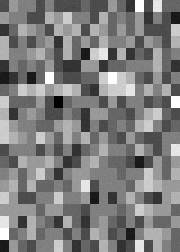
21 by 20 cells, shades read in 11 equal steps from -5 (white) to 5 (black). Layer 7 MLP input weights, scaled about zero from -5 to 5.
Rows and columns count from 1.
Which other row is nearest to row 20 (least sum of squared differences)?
10
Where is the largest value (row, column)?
9, 7
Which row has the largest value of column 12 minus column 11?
6
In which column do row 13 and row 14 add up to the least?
20
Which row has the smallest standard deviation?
18
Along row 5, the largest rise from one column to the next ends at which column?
13
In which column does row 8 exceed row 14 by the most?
11
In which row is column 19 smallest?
8
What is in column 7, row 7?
1
